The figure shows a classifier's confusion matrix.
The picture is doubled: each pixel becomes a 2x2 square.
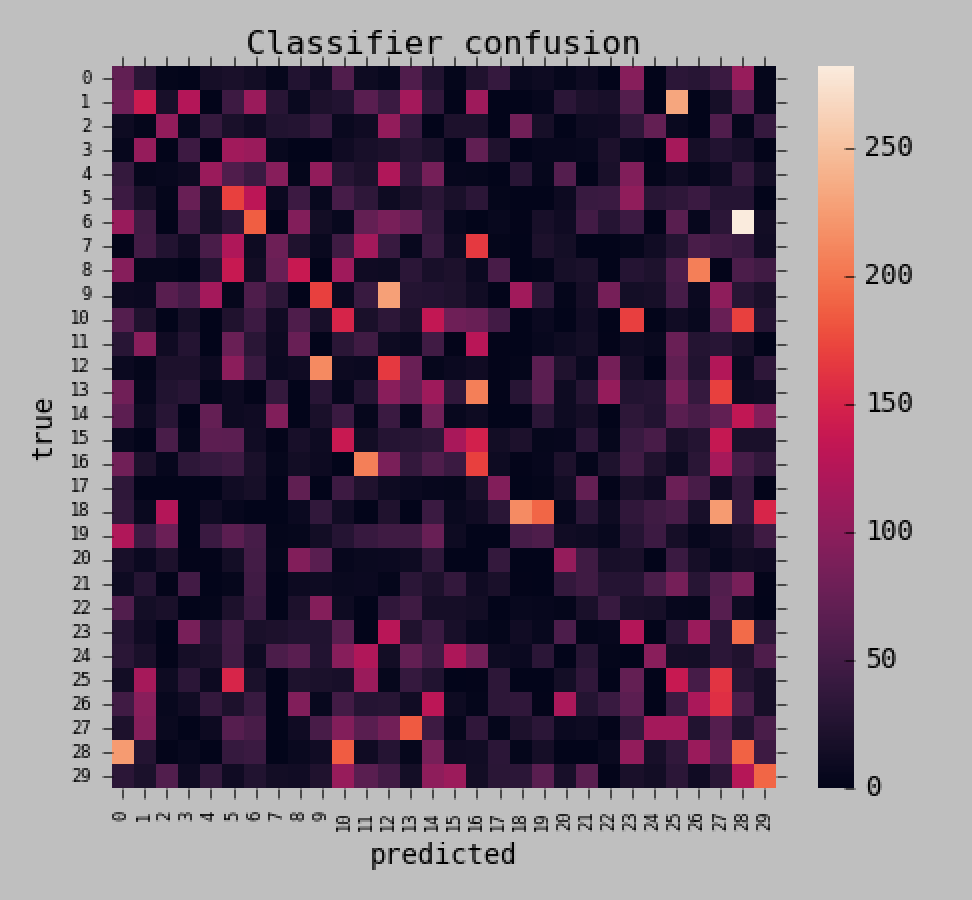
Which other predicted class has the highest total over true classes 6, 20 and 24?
28
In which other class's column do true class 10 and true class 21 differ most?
23
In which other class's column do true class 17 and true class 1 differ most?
25
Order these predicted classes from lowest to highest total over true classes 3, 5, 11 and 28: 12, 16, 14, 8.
12, 8, 14, 16
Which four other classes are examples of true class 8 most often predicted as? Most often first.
26, 5, 10, 0
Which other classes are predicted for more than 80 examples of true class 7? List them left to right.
5, 11, 16
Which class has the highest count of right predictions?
18
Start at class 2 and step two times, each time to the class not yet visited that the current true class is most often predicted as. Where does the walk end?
9
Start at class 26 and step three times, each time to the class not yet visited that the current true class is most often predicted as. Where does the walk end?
16
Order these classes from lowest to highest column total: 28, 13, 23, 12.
13, 23, 12, 28
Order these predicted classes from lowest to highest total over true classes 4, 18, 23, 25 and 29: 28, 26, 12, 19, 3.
3, 26, 19, 12, 28
